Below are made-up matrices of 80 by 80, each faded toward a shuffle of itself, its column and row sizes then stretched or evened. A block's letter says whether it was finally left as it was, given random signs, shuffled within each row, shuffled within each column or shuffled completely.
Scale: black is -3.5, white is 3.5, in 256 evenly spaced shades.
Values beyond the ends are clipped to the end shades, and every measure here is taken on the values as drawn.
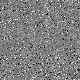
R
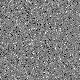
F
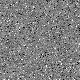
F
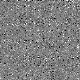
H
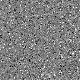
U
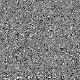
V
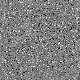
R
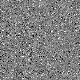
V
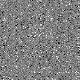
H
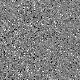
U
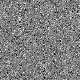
U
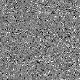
H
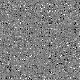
H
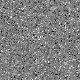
U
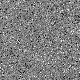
F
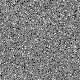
F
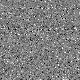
R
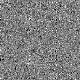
H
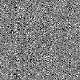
H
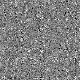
V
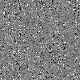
U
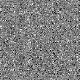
H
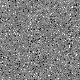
U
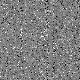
U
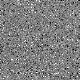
H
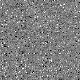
V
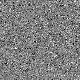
R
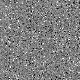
U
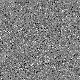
R
